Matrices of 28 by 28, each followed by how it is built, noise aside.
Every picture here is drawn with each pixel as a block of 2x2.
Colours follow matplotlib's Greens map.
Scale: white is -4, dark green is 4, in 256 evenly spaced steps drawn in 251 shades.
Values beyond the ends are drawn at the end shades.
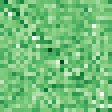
banded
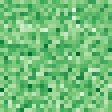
repeating columns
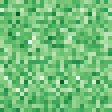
repeating columns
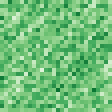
Hankel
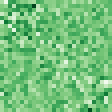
block diagonal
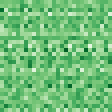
repeating columns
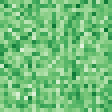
blocks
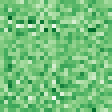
low rank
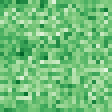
blocks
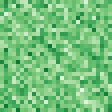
Toeplitz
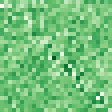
banded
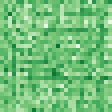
blocks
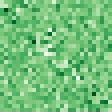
block diagonal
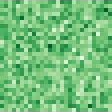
blocks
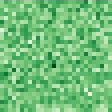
blocks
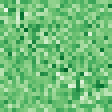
banded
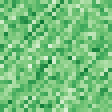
Hankel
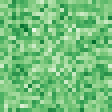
blocks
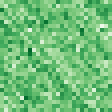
Toeplitz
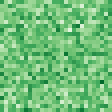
repeating columns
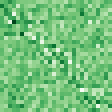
banded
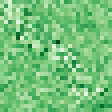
banded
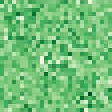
block diagonal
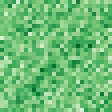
Hankel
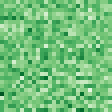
low rank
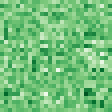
low rank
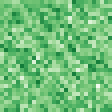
Toeplitz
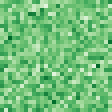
noise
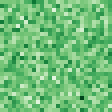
noise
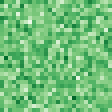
noise
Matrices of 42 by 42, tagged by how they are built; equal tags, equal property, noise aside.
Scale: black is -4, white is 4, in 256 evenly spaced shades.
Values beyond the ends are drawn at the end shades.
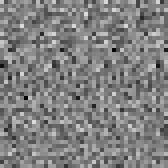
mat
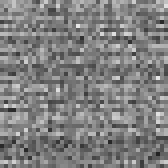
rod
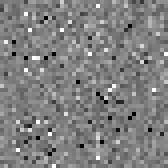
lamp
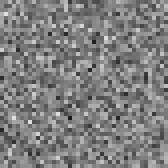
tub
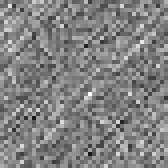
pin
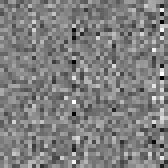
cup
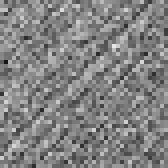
pin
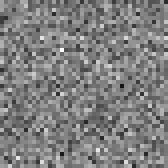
mat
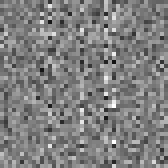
cup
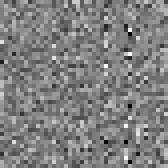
cup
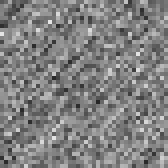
pin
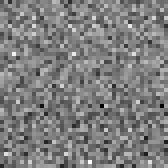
mat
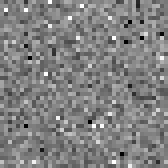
lamp
